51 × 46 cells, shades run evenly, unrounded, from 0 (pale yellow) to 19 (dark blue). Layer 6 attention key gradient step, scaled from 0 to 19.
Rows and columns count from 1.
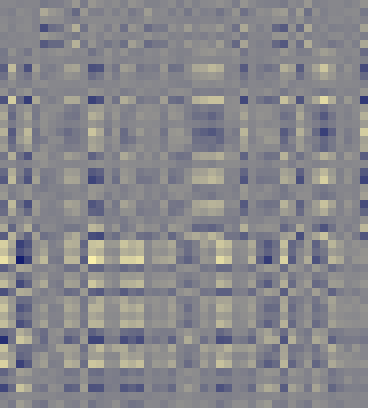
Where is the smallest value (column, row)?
12, 33
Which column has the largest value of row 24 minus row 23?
41
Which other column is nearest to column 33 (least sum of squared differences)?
23
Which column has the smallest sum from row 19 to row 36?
28
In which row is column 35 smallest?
43
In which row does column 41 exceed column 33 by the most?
17
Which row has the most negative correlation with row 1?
2
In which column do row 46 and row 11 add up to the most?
3
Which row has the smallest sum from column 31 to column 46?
44
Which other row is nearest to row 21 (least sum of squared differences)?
11
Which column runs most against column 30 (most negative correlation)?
24
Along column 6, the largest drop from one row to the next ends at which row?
5
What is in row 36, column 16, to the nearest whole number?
6
